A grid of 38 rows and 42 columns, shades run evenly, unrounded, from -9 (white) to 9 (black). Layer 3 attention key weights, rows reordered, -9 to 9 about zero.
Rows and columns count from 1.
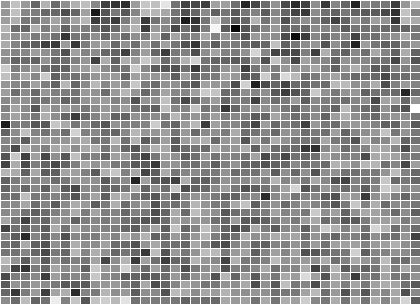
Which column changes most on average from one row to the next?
26
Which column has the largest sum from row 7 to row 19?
31
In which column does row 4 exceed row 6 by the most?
24
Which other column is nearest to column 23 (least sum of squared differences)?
4
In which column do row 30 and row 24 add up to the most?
3
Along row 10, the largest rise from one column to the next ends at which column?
6
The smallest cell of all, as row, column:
14, 42
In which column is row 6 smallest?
28
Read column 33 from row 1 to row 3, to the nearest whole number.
5 1 2
